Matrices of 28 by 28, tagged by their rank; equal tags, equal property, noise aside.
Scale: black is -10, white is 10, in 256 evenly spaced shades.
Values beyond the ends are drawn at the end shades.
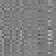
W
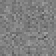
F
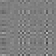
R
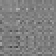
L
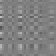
R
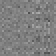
F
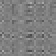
W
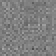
F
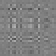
R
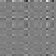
R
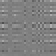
R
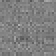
F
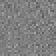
F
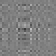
R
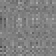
L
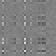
R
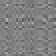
W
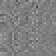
F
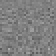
F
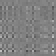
R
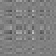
R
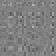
L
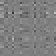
W
